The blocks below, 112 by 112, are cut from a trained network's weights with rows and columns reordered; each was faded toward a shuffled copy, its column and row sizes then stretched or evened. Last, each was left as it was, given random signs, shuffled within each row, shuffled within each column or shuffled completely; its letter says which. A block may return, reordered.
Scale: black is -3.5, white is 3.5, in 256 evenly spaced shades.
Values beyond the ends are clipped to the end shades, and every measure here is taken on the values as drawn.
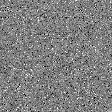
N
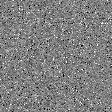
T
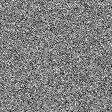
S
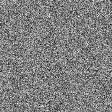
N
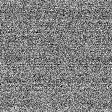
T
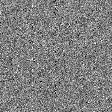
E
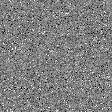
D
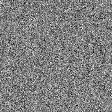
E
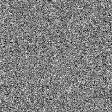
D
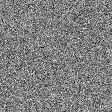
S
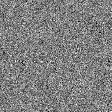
D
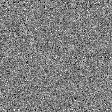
N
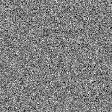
D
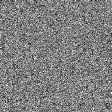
D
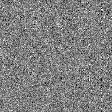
D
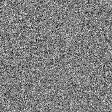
E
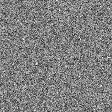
E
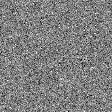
E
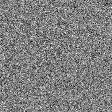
S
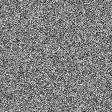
S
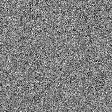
D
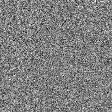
N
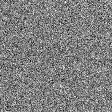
E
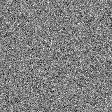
S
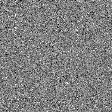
N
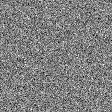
S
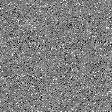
D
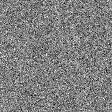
S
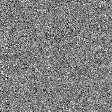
N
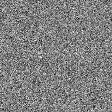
N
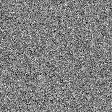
S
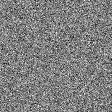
S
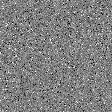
E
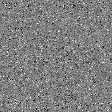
N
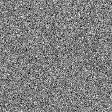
E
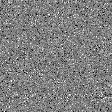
D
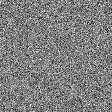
D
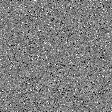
T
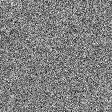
S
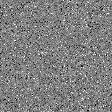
T
